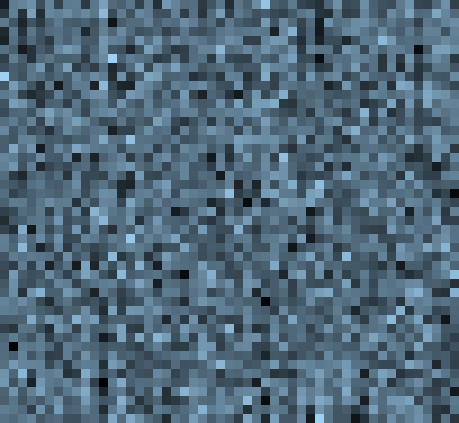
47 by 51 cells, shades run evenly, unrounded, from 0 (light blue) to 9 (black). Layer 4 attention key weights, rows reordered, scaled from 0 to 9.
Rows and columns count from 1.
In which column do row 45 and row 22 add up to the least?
36
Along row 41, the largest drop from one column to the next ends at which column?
13
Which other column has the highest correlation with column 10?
34
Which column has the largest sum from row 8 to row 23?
47
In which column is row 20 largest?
25
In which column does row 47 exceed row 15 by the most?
40
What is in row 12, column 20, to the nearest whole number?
4
